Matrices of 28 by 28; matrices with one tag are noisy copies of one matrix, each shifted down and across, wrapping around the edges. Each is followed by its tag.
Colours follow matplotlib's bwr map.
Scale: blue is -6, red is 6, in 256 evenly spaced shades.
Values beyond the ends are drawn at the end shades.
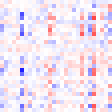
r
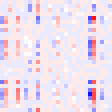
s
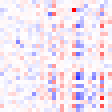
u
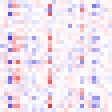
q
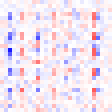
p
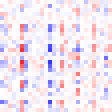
p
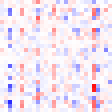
p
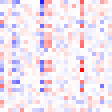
q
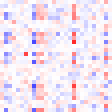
q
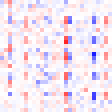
p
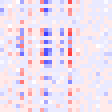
u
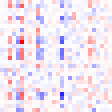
r
